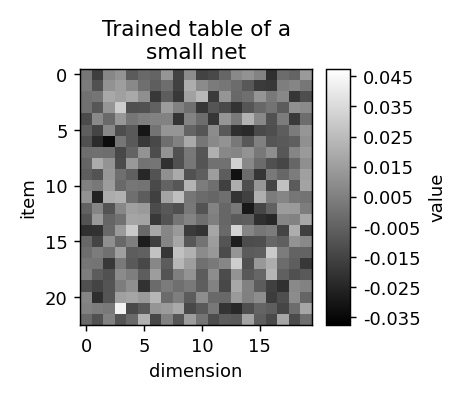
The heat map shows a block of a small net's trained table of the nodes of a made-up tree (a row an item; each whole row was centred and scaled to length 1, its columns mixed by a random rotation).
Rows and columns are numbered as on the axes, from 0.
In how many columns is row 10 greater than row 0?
14
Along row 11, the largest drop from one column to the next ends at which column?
1
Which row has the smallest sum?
5
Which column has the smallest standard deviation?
0
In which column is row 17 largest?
13
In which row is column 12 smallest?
21
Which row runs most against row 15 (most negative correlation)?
4
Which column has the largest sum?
3
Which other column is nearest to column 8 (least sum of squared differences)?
11
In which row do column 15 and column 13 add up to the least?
9
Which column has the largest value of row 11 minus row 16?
7
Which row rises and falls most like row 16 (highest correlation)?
18
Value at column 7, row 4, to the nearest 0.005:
0.005
